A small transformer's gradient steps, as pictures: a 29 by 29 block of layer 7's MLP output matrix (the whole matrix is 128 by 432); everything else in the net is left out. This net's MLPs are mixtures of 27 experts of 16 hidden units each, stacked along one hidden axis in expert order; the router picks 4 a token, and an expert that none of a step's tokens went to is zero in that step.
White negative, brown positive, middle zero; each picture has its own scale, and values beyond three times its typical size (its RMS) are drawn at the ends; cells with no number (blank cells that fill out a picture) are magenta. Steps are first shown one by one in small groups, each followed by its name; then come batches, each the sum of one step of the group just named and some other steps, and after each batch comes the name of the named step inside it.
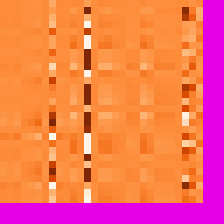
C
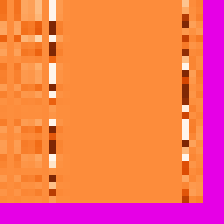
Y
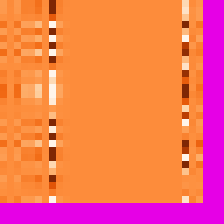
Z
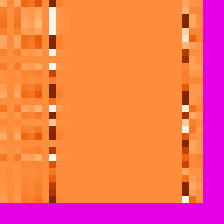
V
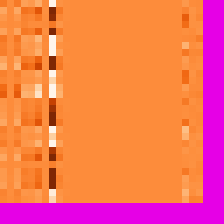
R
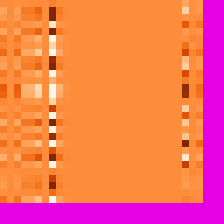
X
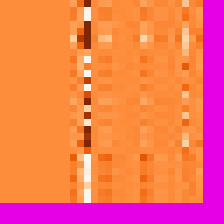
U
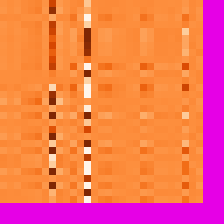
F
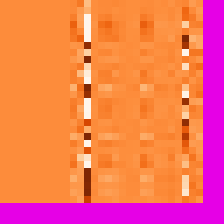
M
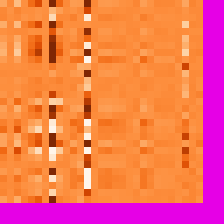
F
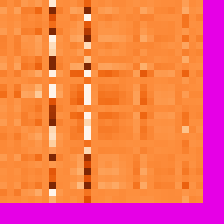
R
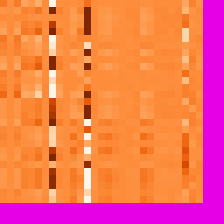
R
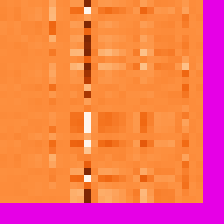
Y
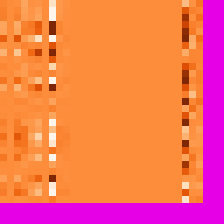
Y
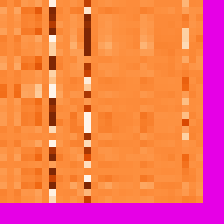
R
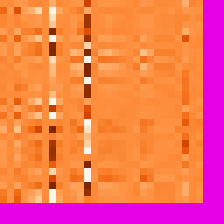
Y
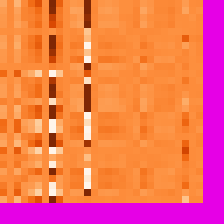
V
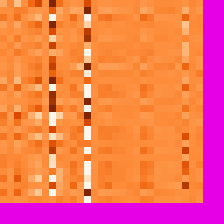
F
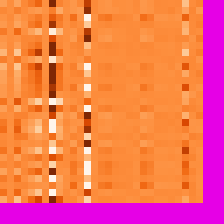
F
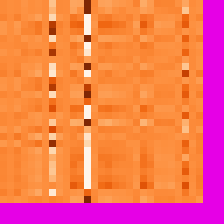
Y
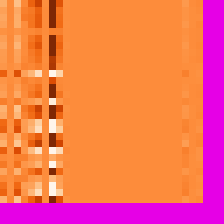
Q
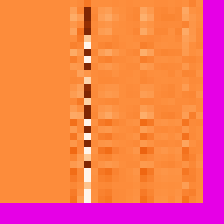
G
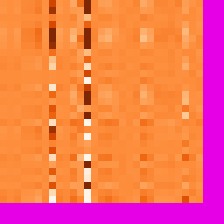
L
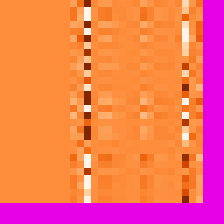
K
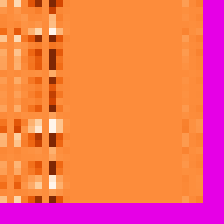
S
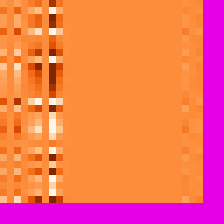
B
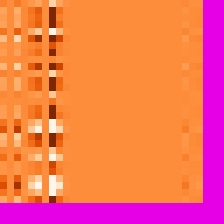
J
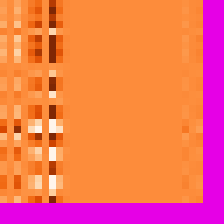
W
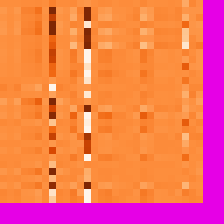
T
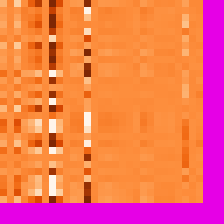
Q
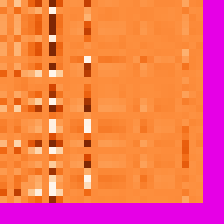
Q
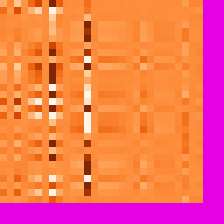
B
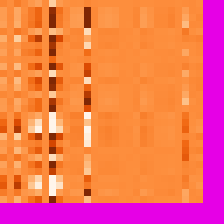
J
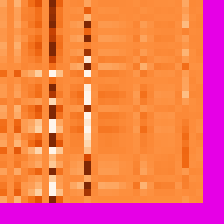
Q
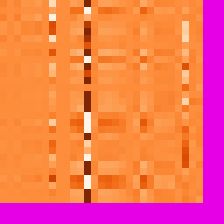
K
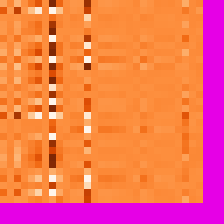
B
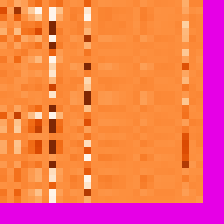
K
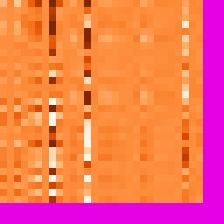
L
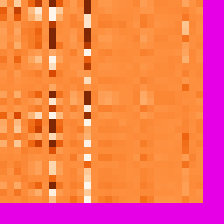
L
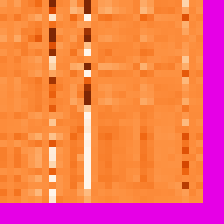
L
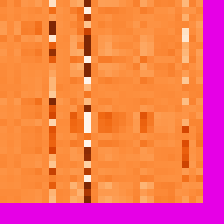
T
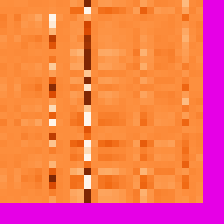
K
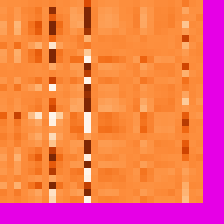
T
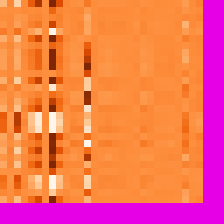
S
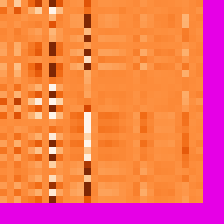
B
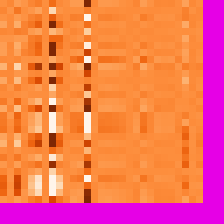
J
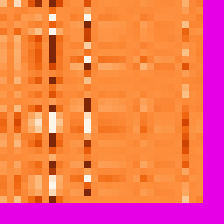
S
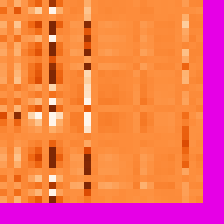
B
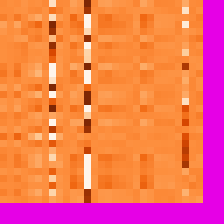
K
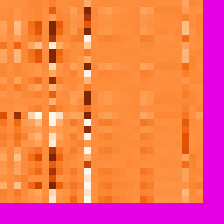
G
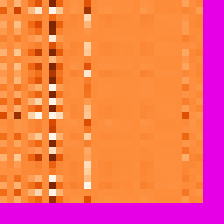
B
